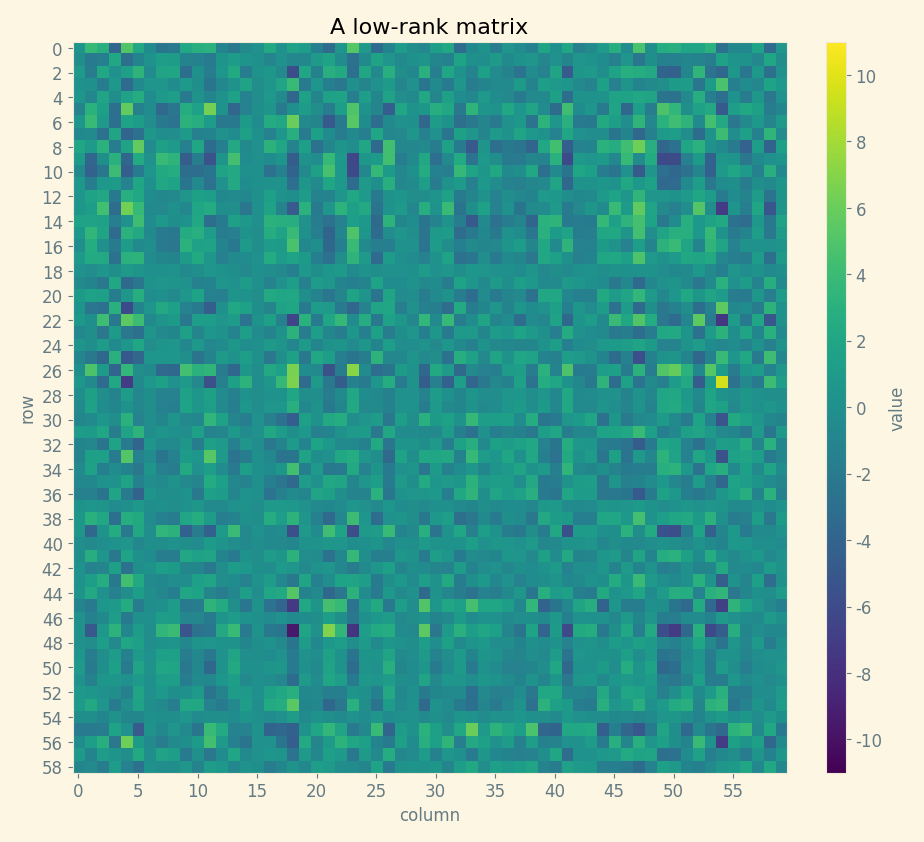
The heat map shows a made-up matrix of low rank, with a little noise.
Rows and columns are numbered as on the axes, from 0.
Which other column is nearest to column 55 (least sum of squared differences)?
43
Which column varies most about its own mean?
18
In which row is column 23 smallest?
47
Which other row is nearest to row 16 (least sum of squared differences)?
41
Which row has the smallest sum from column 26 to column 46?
27
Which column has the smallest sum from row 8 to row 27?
33
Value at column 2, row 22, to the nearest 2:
4
